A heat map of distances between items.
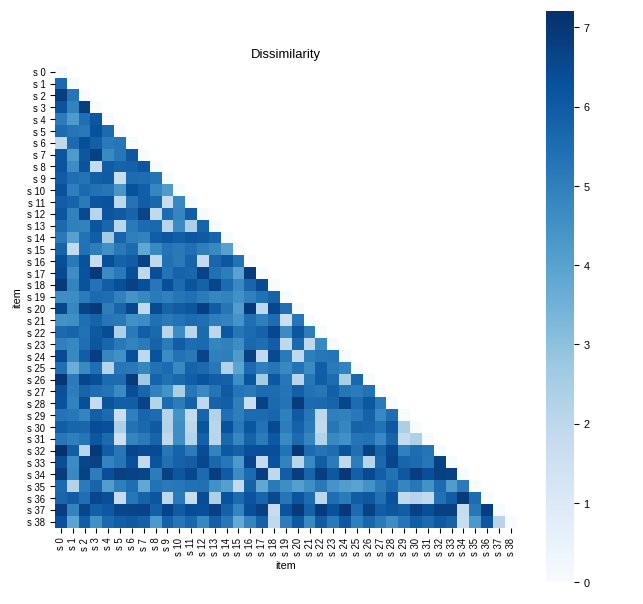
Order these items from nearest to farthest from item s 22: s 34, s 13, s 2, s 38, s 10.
s 13, s 10, s 2, s 38, s 34
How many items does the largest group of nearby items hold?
9
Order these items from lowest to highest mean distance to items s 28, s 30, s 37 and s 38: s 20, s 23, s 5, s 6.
s 5, s 23, s 6, s 20
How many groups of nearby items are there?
10
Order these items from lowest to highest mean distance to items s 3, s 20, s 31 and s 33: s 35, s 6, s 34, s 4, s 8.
s 35, s 8, s 4, s 6, s 34
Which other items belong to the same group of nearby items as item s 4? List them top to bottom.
s 14, s 25
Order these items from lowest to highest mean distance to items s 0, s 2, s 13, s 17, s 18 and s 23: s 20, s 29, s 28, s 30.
s 29, s 30, s 20, s 28
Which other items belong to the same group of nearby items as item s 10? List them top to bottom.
s 27
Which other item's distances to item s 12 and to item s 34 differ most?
s 37
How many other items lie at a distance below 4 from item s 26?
5
